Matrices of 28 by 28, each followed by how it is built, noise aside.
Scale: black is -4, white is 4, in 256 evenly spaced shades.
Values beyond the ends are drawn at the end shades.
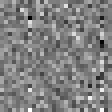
uneven columns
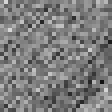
Hankel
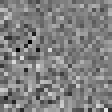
lower triangular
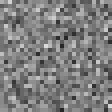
noise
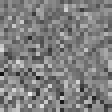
lower triangular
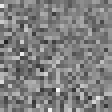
lower triangular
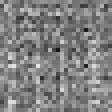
blocks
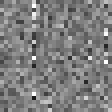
uneven columns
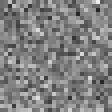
noise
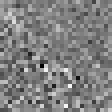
lower triangular
